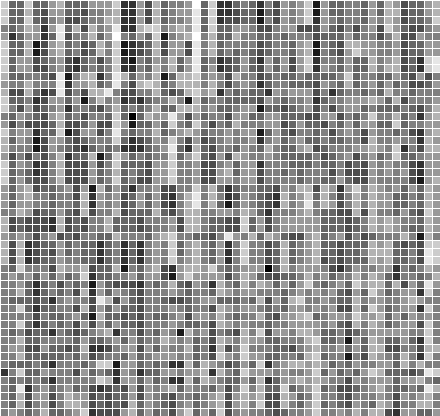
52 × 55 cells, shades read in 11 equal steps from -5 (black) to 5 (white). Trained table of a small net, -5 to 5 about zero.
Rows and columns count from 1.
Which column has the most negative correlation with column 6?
50
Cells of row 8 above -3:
48
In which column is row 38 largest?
13
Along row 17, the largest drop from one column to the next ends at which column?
9
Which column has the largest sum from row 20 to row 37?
54
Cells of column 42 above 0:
8
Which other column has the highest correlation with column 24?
5
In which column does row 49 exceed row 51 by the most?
22
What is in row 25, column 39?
3
